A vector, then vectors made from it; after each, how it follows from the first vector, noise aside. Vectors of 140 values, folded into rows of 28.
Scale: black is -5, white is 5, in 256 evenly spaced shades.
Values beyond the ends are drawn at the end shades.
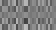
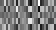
reversed, negated, scaled up.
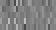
negated, partly zeroed.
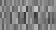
wrapped around, negated.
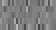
negated, partly zeroed.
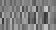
wrapped around, negated.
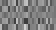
copied.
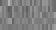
wrapped around, negated, shrunk.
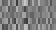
copied.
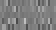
negated, partly zeroed.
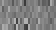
negated, partly zeroed.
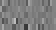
negated, partly zeroed.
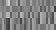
wrapped around, negated.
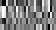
wrapped around, scaled up.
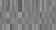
wrapped around, negated, shrunk.
